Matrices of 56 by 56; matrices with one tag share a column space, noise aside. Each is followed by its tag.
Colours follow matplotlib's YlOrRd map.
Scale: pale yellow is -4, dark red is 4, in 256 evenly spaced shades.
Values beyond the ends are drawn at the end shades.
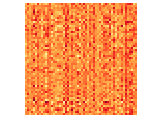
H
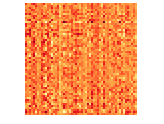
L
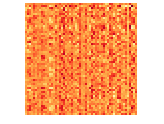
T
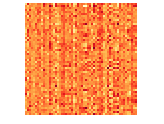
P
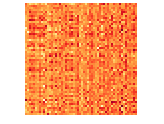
H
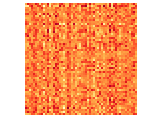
P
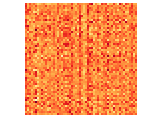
H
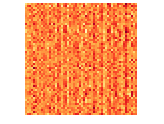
P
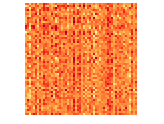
T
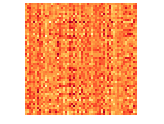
L
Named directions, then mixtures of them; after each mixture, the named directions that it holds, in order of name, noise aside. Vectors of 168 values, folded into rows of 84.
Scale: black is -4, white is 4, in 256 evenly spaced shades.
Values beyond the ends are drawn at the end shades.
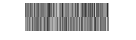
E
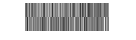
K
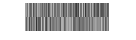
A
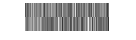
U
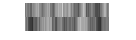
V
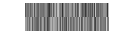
E.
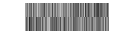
A, K, V.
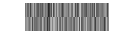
E, K.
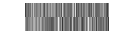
U.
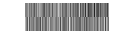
A, E, K.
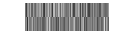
K.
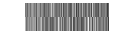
A, U.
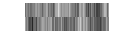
E, V.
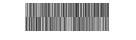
A.
